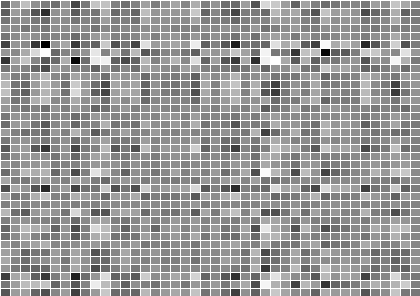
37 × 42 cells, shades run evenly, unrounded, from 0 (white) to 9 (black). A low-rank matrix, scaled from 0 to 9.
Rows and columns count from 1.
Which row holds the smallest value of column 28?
8
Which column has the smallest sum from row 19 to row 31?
27
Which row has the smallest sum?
7
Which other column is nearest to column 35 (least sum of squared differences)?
34
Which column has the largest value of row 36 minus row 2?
33
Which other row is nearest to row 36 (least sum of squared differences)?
22
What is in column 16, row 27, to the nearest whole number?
4
